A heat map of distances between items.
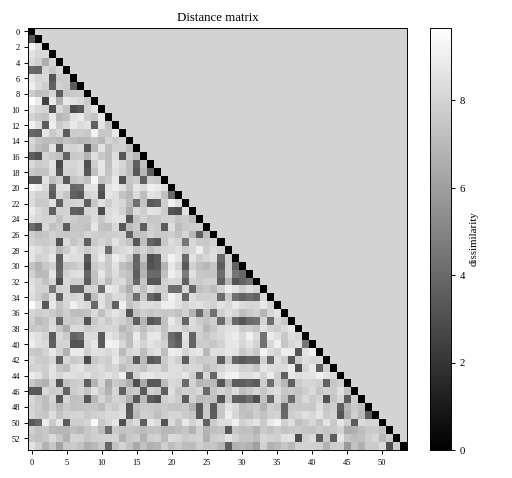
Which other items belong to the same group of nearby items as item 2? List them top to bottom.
9, 12, 35
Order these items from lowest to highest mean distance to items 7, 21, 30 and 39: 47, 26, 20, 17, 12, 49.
20, 47, 17, 26, 49, 12
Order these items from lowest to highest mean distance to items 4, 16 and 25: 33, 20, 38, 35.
38, 33, 35, 20
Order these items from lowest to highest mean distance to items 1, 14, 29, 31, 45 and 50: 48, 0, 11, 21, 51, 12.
0, 48, 51, 11, 21, 12
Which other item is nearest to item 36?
14
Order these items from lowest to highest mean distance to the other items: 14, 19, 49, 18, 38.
18, 14, 19, 49, 38
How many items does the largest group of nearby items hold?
16
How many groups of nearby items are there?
7
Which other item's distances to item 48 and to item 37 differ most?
44
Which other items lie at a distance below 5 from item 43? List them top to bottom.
38, 41, 52
